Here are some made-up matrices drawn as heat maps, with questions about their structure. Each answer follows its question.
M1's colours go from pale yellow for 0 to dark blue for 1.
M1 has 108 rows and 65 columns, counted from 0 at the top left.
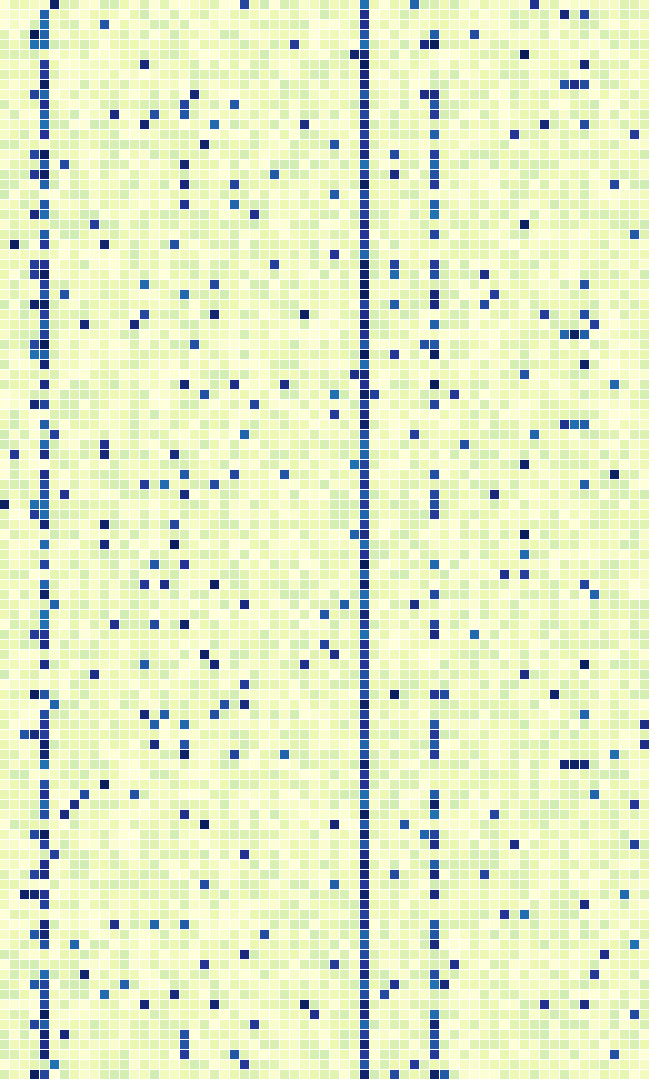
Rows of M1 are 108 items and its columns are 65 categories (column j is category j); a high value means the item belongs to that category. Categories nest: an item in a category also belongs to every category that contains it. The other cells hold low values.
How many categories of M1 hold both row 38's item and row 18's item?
6
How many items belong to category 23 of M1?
7
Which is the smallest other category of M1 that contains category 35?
52
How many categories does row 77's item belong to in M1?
1
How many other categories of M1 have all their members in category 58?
7
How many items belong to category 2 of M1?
2
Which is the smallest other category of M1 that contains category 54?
30
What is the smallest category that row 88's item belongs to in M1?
20
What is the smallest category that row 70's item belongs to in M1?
22
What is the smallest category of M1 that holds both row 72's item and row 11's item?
15
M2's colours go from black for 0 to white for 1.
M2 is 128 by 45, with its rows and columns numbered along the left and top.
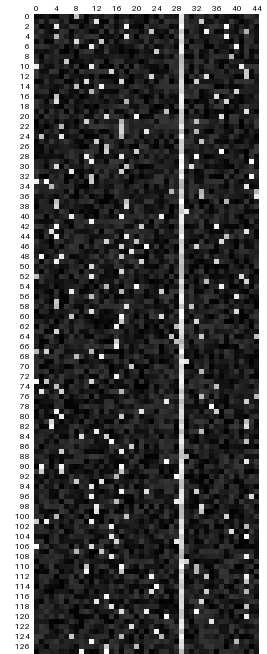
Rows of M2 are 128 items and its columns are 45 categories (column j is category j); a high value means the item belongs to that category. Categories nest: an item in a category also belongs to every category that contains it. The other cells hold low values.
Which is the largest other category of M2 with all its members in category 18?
38
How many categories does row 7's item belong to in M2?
2
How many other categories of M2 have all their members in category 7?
1
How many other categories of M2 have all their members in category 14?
3
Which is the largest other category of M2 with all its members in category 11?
0
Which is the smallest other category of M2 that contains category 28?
16
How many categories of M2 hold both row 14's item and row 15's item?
1
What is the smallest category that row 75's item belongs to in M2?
1
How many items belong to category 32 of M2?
10
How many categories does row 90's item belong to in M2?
4
